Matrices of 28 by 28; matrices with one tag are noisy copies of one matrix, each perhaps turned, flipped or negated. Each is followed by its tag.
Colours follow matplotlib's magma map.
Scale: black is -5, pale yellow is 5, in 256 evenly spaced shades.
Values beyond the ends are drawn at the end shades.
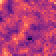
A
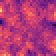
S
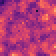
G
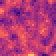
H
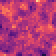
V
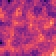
G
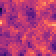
S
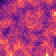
G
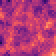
G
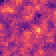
A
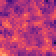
G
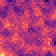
G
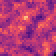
A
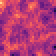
G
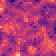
V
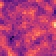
H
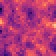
S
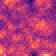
S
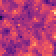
V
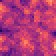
S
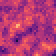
A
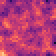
G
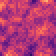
S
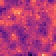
H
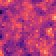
V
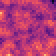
G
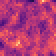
H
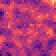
G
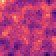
G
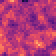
H
